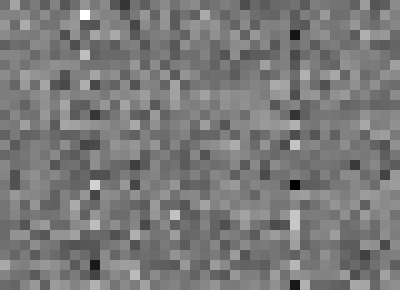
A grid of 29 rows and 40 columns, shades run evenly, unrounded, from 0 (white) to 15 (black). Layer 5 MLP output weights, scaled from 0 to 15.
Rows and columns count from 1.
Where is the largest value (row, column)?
19, 30
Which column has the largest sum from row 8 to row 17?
6
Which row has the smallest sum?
13
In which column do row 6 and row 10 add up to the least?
9
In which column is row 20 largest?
10
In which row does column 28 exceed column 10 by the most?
23
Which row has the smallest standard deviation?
16
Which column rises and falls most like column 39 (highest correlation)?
8
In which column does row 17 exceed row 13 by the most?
14
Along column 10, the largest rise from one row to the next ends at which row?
20
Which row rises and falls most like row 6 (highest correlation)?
2
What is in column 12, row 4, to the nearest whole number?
5
